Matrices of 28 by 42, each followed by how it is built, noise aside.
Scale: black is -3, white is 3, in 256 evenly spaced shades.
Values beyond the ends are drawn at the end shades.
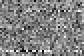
uneven rows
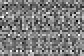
repeating columns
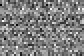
repeating columns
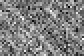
Toeplitz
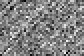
Hankel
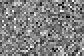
Hankel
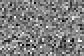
uneven rows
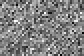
Hankel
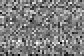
repeating columns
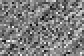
Hankel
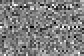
uneven rows
